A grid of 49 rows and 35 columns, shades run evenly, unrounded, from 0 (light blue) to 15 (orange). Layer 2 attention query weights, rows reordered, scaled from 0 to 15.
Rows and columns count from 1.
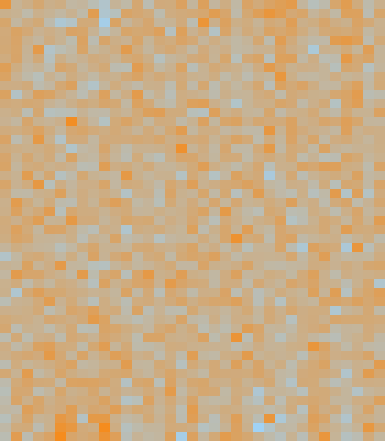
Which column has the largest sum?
33
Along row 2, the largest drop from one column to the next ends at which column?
10
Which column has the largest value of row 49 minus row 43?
6
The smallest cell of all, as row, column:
48, 24
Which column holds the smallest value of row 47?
26
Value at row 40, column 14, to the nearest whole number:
8
